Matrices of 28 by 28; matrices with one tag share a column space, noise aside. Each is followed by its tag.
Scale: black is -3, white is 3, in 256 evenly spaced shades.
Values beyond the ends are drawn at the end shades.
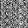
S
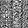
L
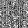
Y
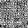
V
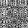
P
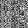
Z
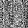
V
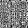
V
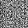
L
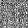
S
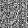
S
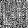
V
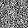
P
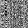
L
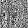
V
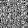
S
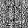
P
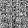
S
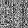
P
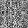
Y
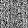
S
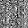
S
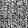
V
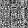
P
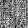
V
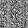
L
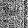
Z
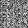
S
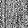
V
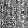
Y
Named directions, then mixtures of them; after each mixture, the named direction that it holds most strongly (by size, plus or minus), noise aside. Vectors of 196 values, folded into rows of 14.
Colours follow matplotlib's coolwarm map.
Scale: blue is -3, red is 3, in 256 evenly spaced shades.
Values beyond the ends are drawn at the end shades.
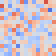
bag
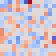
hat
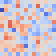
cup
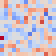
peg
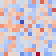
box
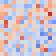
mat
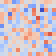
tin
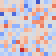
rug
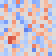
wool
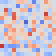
peg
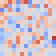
hat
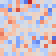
hat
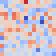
peg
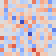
box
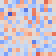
tin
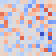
mat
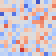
rug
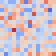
bag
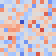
box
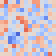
wool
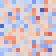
tin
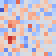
cup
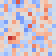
wool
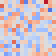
bag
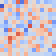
bag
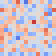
hat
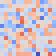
box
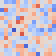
cup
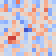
wool
